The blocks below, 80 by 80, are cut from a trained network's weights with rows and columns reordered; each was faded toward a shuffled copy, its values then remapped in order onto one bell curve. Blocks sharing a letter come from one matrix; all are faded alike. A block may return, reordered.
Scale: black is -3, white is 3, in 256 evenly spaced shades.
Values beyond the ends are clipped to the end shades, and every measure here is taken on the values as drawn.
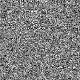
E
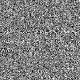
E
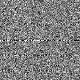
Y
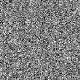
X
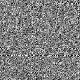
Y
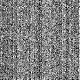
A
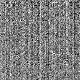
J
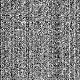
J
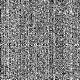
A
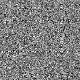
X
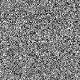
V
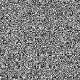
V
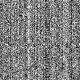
A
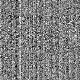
A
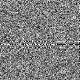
Y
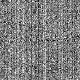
J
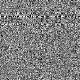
Y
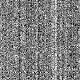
J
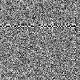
Y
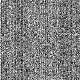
A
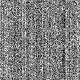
A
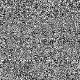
E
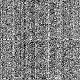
A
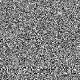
V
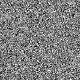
E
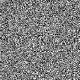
X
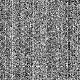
A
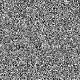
X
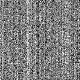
A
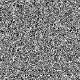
E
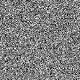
E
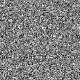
X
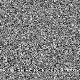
E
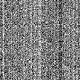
J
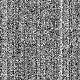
A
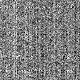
A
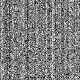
J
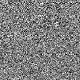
V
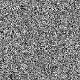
X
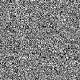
V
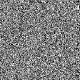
X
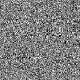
X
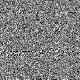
X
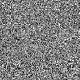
X
